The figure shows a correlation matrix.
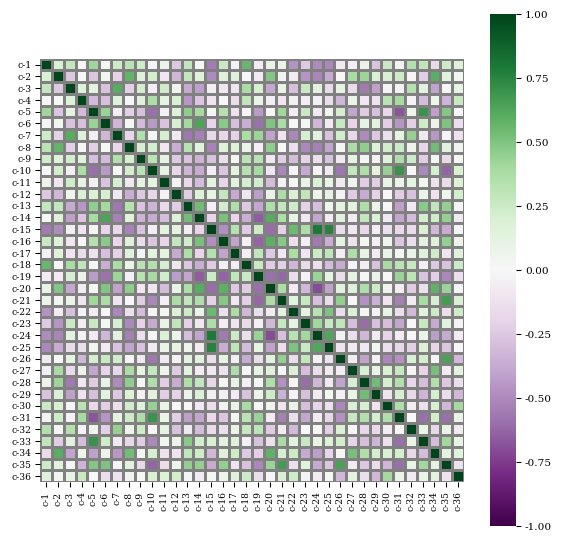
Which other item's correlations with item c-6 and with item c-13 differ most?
c-17
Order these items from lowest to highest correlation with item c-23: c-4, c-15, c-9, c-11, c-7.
c-9, c-4, c-11, c-7, c-15
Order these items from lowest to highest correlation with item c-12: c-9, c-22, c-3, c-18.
c-9, c-18, c-3, c-22
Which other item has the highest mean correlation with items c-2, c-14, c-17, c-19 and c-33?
c-13
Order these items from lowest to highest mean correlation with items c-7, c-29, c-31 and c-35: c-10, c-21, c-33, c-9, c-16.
c-33, c-21, c-16, c-10, c-9
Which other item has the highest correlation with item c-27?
c-34
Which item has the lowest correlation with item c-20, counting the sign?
c-24
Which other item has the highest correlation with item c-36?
c-30
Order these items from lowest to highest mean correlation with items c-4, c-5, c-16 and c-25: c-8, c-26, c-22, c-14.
c-8, c-26, c-22, c-14
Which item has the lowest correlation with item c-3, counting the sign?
c-28
